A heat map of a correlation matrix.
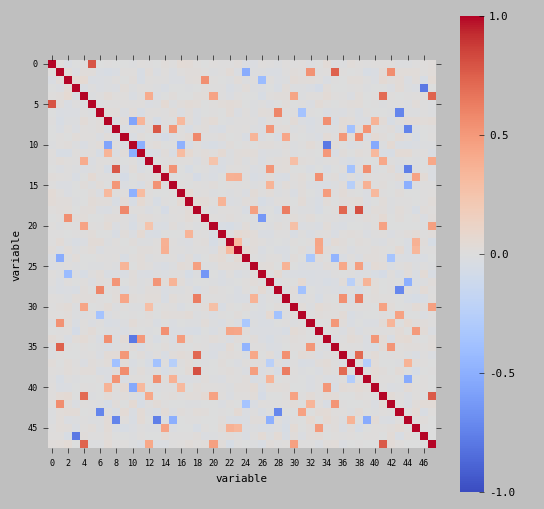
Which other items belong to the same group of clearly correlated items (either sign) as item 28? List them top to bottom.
6, 31, 43
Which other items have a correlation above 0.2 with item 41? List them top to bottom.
4, 12, 20, 30, 47
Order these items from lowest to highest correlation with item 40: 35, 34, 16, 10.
10, 35, 16, 34
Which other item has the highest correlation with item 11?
34
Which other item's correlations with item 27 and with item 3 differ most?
46
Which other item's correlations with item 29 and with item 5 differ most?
0
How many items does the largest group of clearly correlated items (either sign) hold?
7
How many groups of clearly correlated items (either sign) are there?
11
